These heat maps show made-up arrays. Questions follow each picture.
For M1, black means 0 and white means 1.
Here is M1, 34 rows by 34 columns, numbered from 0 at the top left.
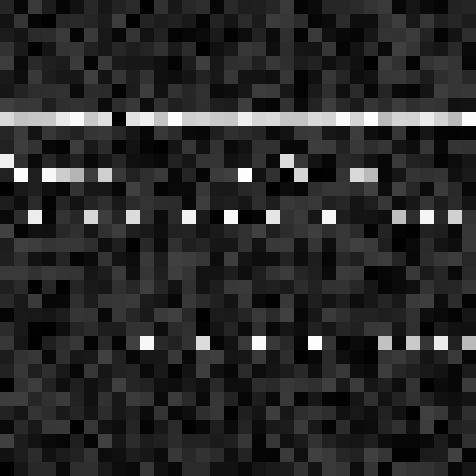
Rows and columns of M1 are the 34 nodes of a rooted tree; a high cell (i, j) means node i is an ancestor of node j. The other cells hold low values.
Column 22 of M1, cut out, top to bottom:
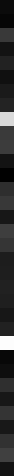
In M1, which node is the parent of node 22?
24
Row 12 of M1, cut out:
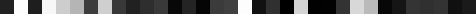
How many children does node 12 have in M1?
9
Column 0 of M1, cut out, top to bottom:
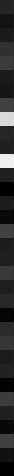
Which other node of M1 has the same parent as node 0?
20
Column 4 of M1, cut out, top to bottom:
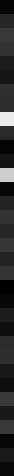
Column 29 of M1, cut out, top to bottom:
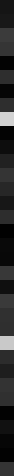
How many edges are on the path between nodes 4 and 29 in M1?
4
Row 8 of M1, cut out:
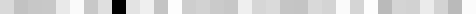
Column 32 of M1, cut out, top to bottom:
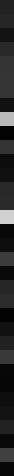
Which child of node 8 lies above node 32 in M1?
15
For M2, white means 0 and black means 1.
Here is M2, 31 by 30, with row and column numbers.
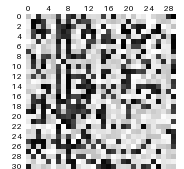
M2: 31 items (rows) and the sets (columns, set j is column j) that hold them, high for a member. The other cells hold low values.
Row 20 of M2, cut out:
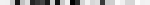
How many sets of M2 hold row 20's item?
9
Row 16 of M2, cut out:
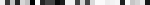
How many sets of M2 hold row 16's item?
12
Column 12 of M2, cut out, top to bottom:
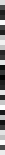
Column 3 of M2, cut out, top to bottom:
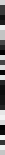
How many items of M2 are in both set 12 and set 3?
9
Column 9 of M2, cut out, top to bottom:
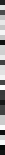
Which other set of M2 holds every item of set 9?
15
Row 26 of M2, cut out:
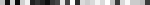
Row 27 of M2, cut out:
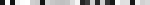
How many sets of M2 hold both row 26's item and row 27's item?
1
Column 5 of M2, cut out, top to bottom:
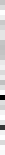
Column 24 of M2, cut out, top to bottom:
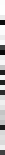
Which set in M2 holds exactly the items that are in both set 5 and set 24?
18
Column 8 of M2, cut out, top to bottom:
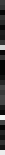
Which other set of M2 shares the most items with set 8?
6
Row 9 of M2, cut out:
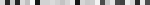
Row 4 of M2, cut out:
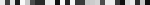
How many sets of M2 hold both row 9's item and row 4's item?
9
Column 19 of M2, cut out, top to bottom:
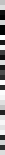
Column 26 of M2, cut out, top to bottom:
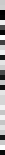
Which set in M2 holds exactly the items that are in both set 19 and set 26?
22
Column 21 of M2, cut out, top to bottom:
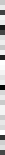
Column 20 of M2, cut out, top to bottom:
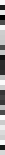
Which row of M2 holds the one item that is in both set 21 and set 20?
11
